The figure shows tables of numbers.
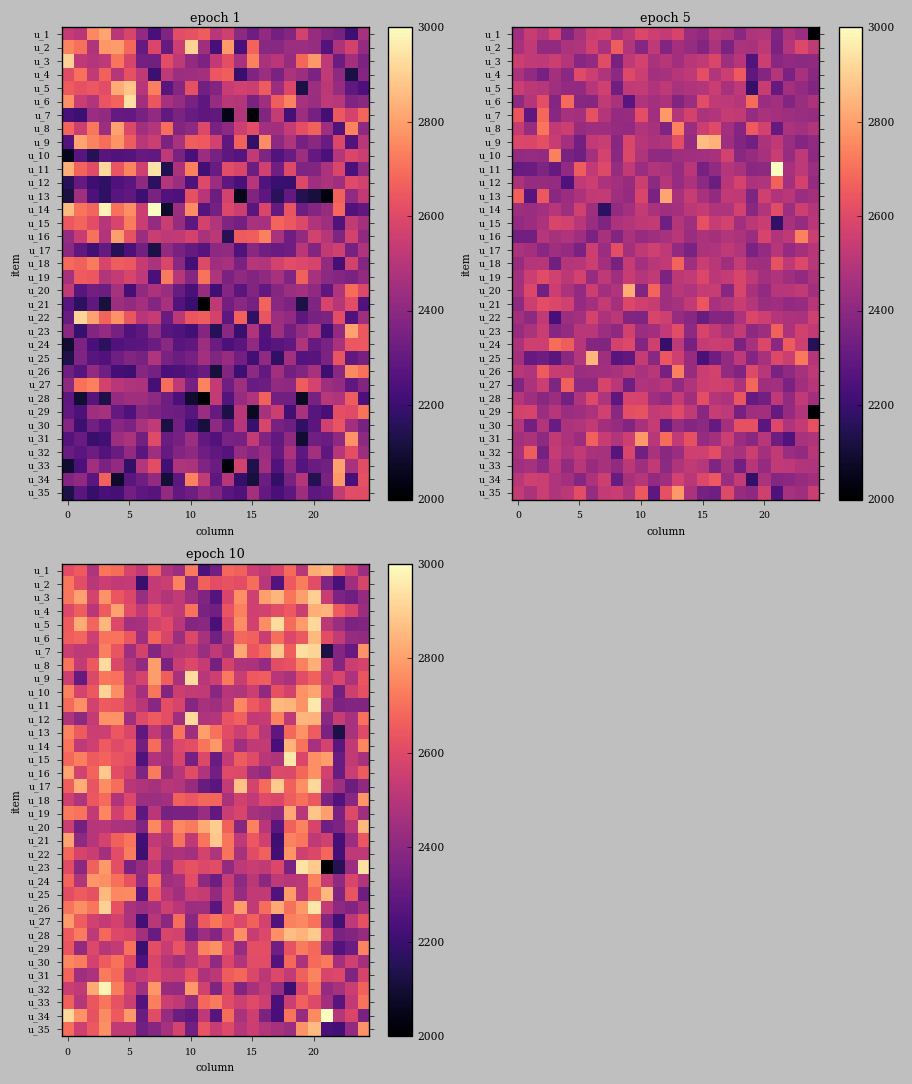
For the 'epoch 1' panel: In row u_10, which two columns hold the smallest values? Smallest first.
0, 2
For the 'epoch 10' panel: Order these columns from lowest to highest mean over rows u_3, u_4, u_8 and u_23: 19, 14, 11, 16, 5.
11, 5, 16, 14, 19
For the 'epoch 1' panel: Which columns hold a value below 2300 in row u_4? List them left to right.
7, 14, 23
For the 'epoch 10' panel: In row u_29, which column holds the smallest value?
6
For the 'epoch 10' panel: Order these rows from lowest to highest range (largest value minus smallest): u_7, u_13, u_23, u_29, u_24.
u_24, u_29, u_13, u_7, u_23
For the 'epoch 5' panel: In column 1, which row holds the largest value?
u_32
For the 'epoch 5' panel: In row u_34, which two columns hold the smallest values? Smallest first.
19, 8
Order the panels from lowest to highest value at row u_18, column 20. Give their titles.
epoch 5, epoch 1, epoch 10
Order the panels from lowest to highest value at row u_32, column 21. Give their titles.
epoch 1, epoch 10, epoch 5
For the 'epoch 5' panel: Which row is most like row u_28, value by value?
u_4
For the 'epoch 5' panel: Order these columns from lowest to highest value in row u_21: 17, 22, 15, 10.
22, 17, 10, 15
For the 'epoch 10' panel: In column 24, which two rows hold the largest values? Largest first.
u_23, u_20
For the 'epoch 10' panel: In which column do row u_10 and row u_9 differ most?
10
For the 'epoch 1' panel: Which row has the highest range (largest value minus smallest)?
u_14
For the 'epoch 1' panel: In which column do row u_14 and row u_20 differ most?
3
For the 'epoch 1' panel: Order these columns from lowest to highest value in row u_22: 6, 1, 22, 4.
6, 22, 4, 1
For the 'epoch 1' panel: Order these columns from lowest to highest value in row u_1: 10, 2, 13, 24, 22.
22, 24, 13, 10, 2
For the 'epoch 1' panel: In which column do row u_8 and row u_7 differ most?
15
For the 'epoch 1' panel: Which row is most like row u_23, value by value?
u_26
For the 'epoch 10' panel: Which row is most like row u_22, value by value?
u_30
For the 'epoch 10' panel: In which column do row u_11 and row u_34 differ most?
17
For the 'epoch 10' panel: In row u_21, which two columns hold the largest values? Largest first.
12, 0
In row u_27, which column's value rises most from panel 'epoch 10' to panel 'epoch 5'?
17
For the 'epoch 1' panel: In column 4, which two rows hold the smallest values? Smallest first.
u_34, u_17
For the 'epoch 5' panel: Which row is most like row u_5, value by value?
u_3
